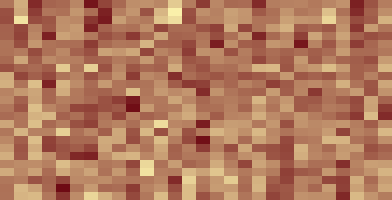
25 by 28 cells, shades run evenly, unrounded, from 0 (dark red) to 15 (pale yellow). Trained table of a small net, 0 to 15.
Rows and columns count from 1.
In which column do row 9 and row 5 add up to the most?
5
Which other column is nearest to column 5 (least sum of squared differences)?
20
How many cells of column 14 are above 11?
4
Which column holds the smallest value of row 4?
7
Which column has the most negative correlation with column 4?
25
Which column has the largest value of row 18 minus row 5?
19
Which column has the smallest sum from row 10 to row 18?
15
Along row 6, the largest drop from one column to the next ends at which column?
22
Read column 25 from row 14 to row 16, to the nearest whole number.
7 5 9
